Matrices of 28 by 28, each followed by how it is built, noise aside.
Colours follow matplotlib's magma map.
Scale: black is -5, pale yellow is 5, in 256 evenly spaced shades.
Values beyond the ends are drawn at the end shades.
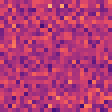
repeating columns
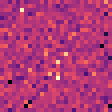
sparse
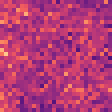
smooth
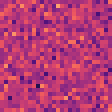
repeating rows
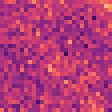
smooth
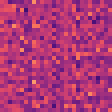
repeating rows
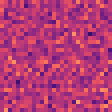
repeating columns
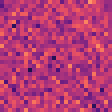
Toeplitz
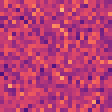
repeating rows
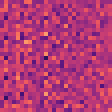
repeating rows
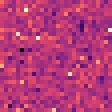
sparse
